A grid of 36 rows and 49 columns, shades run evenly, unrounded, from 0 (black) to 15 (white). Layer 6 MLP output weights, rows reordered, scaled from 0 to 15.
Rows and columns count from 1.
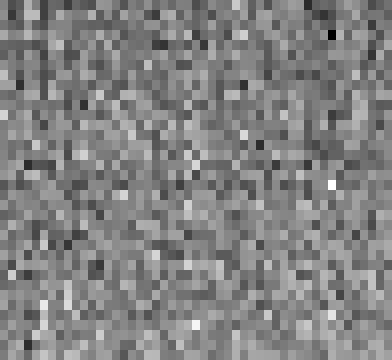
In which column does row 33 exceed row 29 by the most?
25
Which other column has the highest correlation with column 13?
30
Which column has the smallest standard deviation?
14
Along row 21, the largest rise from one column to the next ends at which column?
24
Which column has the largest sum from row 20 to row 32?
6
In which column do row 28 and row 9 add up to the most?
2
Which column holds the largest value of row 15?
5
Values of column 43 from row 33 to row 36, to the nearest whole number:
10 8 9 9
